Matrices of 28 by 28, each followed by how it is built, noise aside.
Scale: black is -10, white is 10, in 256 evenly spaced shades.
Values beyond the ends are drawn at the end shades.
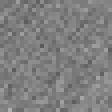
Hankel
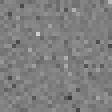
sparse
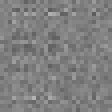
low rank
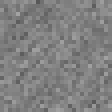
Hankel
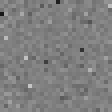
sparse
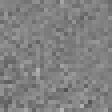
lower triangular
